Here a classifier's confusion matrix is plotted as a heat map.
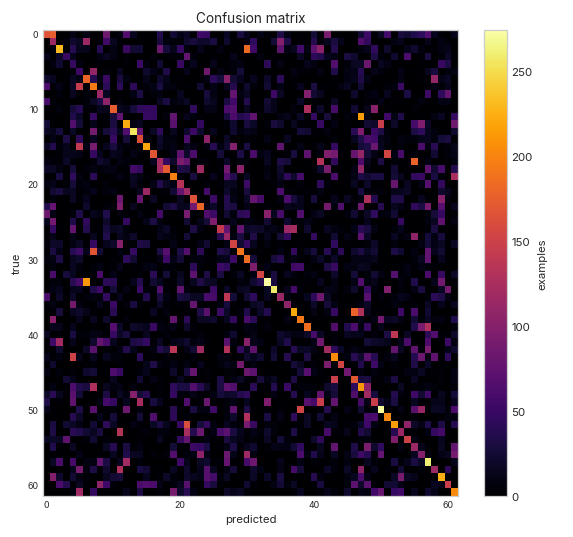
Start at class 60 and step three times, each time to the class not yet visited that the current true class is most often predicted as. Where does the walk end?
57
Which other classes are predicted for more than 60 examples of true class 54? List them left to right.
3, 21, 52
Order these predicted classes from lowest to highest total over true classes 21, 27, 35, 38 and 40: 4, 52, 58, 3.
3, 4, 58, 52
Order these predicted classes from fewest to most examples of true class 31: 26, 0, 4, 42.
0, 4, 42, 26
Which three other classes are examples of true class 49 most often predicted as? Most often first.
41, 14, 33
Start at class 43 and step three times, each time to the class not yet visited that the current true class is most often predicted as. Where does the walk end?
13
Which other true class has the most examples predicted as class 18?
29
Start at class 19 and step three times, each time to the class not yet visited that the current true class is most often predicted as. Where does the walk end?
7
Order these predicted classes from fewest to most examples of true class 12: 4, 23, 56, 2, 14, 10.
2, 14, 10, 23, 4, 56
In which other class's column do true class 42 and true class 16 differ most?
51
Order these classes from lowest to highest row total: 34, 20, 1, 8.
20, 8, 1, 34
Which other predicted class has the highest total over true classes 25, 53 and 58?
11
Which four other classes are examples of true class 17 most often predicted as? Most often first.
55, 41, 20, 21
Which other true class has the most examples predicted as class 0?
24
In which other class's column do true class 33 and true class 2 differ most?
6
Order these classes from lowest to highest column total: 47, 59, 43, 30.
59, 43, 30, 47
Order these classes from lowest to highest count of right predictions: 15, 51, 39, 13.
39, 51, 15, 13
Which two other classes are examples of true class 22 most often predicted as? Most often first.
48, 59
